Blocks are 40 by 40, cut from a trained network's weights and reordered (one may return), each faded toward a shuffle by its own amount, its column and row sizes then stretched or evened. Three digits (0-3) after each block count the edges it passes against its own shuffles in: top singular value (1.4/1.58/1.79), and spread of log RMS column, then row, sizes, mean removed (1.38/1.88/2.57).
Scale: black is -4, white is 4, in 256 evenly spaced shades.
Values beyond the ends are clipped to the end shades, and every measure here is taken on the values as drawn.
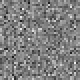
3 2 0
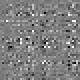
2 2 3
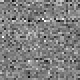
3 0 2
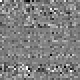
0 1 3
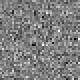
1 1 1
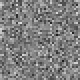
2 1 0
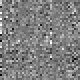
0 2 0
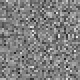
1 1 0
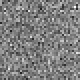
1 0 0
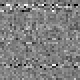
2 0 2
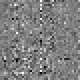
0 2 1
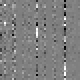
3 3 0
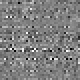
3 1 3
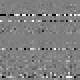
3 0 3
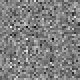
1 1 0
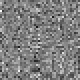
3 2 0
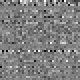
0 0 3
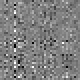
3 3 1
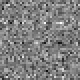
2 0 1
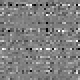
3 1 3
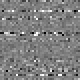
2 0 3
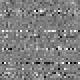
2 0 3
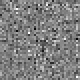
1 2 1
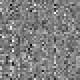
1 2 0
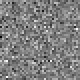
1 1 0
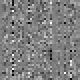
1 3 1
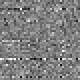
3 0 2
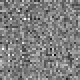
2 0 1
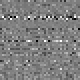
2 0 3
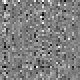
1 3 0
